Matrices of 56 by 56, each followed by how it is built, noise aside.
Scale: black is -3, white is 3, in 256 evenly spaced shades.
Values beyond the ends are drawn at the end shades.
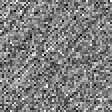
Hankel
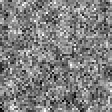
smooth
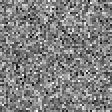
noise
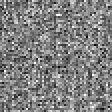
blocks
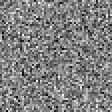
noise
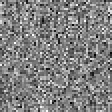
blocks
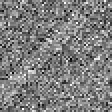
Hankel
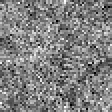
smooth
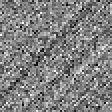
Hankel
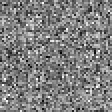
blocks
